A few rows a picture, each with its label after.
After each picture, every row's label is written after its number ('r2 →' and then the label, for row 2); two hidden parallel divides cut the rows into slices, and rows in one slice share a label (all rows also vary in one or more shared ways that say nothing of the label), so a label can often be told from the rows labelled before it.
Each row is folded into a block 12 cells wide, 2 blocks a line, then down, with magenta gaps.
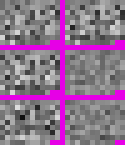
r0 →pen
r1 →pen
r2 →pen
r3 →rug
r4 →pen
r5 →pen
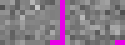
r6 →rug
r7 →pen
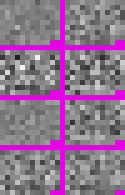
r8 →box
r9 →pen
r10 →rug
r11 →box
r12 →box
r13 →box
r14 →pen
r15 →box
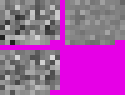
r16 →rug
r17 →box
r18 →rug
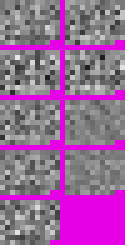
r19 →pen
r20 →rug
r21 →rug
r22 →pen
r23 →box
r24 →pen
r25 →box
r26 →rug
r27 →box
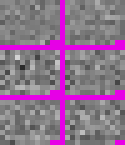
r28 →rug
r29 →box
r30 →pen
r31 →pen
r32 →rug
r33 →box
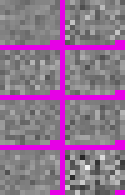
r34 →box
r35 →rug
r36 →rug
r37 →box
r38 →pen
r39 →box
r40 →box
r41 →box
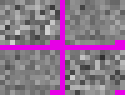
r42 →pen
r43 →box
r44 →box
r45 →box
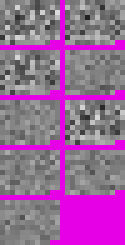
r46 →rug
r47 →pen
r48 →box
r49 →pen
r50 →rug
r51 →box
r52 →rug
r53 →pen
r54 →box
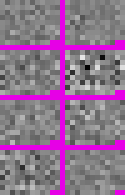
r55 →pen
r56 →box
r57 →pen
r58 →pen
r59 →box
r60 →rug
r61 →pen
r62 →rug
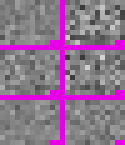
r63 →box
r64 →pen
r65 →pen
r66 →rug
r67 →box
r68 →pen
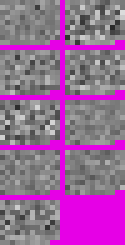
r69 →pen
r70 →rug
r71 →pen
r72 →rug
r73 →box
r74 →box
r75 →rug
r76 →rug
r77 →box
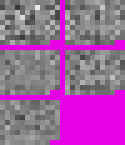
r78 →rug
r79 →rug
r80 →box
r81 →box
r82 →box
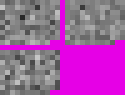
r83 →pen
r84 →box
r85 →box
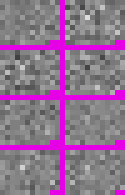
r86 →rug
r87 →rug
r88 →rug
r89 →pen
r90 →pen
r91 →box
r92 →rug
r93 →rug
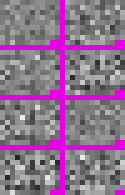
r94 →pen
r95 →rug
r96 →rug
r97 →pen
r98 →rug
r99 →rug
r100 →pen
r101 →box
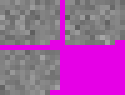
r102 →box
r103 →box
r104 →box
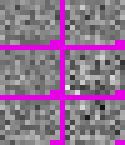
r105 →box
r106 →pen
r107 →pen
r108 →pen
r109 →box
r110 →pen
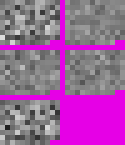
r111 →pen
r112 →box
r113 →rug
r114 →rug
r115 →pen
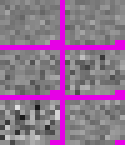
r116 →box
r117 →box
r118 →pen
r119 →box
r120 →box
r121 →pen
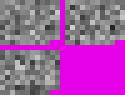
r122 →rug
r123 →rug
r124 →box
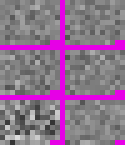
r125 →box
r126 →box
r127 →pen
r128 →rug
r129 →box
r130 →rug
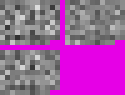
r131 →box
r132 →pen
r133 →rug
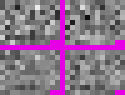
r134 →box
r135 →pen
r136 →rug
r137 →box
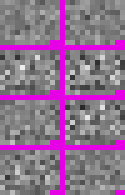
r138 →rug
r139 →pen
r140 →rug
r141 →box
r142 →pen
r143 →rug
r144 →pen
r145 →rug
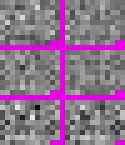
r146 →rug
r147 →box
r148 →pen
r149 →pen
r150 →pen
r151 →box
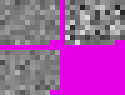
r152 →rug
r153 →pen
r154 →pen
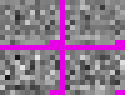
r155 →rug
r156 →pen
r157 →box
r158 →box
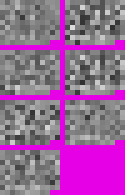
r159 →pen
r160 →rug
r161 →rug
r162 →rug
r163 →pen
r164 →pen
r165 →box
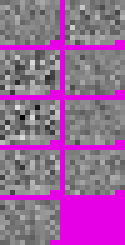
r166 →pen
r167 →box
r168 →rug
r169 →box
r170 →pen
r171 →box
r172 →box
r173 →pen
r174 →rug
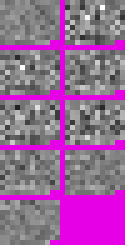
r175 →pen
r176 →rug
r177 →rug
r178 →rug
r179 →box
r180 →box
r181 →pen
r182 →pen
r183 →pen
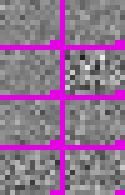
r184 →pen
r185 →box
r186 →pen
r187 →rug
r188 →pen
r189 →pen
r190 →box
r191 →pen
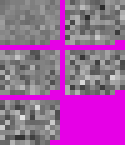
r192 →box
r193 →pen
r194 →pen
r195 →pen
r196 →rug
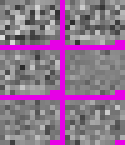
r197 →pen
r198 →box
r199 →box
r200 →box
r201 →rug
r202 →rug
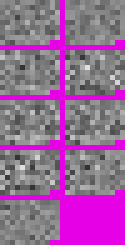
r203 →rug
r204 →box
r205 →pen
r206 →rug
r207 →rug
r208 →rug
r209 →rug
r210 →pen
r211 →rug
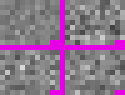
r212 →box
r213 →rug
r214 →rug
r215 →box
